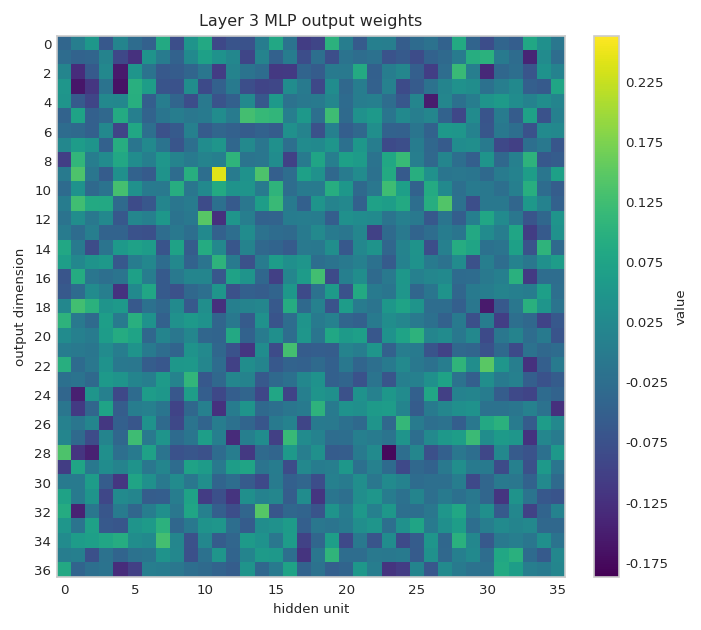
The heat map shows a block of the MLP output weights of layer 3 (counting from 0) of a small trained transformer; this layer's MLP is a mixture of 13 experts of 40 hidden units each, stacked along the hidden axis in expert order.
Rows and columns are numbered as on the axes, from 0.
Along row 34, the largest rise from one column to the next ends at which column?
28
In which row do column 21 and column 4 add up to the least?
3
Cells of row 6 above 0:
12
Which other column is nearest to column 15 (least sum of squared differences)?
19
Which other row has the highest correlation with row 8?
10
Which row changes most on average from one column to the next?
9
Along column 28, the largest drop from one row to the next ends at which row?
23
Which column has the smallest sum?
33
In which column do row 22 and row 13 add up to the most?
30
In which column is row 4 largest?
5
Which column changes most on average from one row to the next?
4
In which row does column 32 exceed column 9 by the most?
35
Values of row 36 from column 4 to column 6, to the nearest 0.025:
-0.125 -0.1 0
